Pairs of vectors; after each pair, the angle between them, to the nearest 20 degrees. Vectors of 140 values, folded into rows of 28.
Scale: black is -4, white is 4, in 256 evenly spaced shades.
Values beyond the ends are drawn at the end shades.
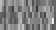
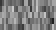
160 degrees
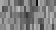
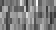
140 degrees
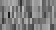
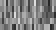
60 degrees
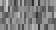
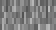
120 degrees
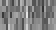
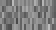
100 degrees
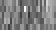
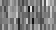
60 degrees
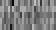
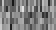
60 degrees
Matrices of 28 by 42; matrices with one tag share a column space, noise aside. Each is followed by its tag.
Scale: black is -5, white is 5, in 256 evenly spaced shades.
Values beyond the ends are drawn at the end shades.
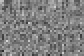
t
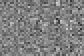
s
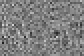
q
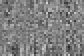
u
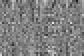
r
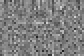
t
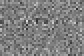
s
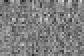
r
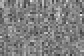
r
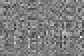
q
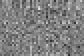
t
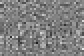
q
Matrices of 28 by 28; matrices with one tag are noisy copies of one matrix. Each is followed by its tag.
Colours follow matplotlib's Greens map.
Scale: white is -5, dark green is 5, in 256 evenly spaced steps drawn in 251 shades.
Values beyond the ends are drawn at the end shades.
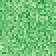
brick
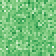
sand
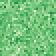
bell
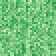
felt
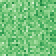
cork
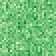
sand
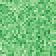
brick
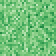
cork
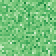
brick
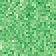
brick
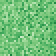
cork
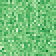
brick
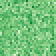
bell
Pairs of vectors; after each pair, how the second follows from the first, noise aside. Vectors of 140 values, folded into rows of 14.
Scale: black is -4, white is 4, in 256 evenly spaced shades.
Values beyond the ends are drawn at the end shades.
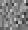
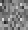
wrapped around.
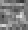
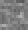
shrunk.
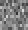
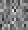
shuffled.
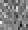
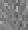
shrunk.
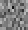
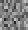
reversed.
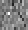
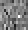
reversed.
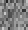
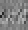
wrapped around, partly zeroed.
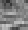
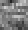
reversed.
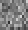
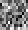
negated, scaled up.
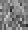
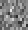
sign-scrambled.
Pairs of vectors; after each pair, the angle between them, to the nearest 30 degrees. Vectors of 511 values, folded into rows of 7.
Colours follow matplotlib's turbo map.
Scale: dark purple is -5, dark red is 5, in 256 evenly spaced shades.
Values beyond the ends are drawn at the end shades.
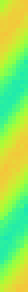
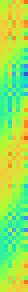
30 degrees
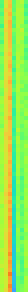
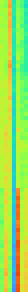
60 degrees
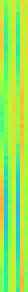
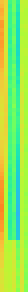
60 degrees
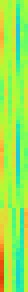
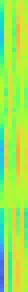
150 degrees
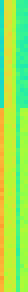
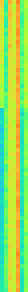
120 degrees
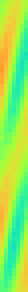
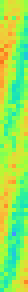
30 degrees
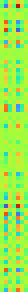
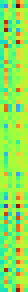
30 degrees
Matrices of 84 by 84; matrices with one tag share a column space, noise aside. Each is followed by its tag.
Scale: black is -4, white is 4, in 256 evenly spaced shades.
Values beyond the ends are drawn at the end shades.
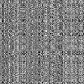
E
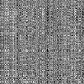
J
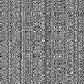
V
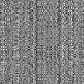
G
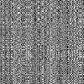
G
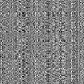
V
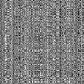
J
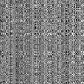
E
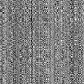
G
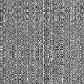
G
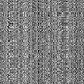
V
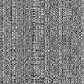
J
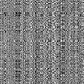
V
